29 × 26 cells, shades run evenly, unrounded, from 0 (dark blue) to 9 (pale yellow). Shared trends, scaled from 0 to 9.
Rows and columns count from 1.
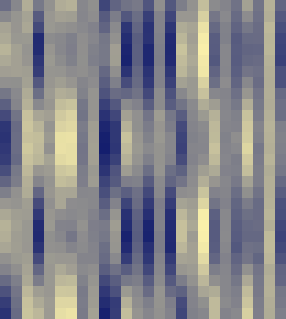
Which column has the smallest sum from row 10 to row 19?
10
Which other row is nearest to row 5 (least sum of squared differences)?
21
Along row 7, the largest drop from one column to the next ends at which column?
20
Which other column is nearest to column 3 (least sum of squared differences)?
6
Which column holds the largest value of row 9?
19
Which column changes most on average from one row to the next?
12
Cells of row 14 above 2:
22
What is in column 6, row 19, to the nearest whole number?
6
